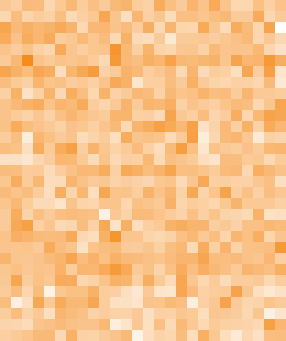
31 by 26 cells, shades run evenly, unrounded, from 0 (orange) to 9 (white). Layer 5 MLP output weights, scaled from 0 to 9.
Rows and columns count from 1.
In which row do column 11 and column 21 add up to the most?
30
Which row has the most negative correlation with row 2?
10
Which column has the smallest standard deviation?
20
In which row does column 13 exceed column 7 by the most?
31
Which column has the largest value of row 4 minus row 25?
11
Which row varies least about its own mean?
24
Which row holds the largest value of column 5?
27
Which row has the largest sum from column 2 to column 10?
19
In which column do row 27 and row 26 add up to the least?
17
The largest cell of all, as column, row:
26, 3
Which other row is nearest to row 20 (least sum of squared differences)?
29
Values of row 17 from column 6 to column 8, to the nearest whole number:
6 3 4
